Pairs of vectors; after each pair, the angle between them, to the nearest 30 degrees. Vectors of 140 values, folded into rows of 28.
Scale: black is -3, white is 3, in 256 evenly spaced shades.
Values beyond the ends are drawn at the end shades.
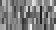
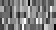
120 degrees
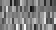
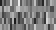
120 degrees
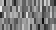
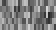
90 degrees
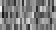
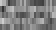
60 degrees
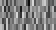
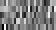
120 degrees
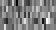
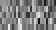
90 degrees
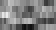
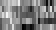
30 degrees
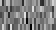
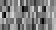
90 degrees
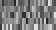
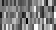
30 degrees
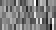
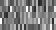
120 degrees
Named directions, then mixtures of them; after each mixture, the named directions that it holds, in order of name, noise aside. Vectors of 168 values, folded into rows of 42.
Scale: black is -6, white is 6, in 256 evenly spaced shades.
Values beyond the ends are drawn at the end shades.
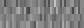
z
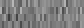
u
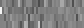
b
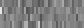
b, z.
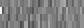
b, u.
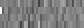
b, u.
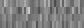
z.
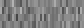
u, z.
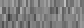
u, z.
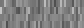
b, z.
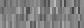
z.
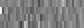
b, u.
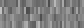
b, z.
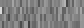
b, u.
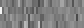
b.
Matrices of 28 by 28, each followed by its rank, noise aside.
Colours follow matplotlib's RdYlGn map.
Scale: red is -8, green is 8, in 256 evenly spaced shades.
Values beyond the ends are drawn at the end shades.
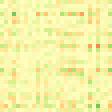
three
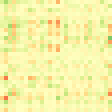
three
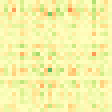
three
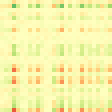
one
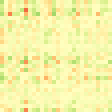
three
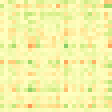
three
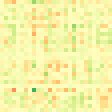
four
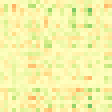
four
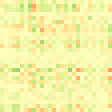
three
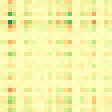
one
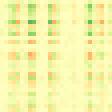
one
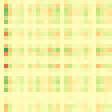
one
